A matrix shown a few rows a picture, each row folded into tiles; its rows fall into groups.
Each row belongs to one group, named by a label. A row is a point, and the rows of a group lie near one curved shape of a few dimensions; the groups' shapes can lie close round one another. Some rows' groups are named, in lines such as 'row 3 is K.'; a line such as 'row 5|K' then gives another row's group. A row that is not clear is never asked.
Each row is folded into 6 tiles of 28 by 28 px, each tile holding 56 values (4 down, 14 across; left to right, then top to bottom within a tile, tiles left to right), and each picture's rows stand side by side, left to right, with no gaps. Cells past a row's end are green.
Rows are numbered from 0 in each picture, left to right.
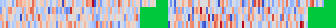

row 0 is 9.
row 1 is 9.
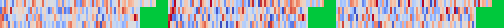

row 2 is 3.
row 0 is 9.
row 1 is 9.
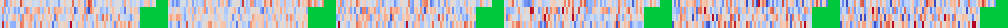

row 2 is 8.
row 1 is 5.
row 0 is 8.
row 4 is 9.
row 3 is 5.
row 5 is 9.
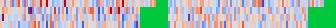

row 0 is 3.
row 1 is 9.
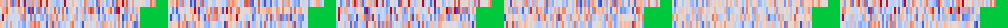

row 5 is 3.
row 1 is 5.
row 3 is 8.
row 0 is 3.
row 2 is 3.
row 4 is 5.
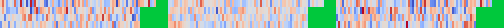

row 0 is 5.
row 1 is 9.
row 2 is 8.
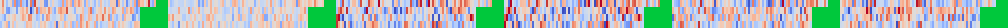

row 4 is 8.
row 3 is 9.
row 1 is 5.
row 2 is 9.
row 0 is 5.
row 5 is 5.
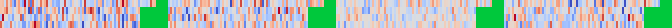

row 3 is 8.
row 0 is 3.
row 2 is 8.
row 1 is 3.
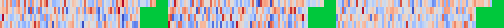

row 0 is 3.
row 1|9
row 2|8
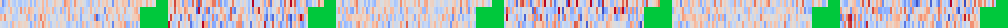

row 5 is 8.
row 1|3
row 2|8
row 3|3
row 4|8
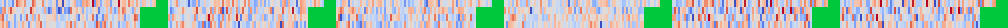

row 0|9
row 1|5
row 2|9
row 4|3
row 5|3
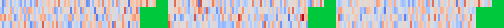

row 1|3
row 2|9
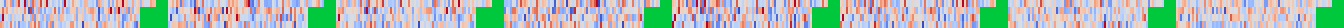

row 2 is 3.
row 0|3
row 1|5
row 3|9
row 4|3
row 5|3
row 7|9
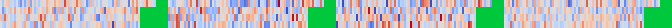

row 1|8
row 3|8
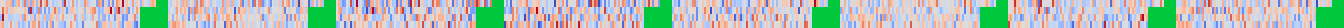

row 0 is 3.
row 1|9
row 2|5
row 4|9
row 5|8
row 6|3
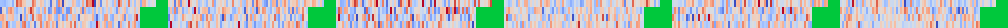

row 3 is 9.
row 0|9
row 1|8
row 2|3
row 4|3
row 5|8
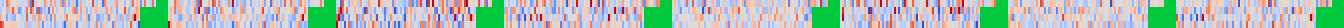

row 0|3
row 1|3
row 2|9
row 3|3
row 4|5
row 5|3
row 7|3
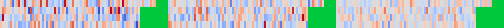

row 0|3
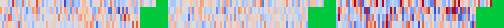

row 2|3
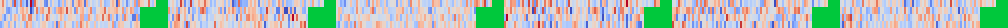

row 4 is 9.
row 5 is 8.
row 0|5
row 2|5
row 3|3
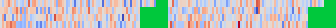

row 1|8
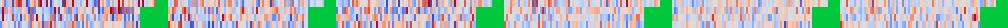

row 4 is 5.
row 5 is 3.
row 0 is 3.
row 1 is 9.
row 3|3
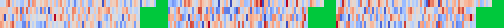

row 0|9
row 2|9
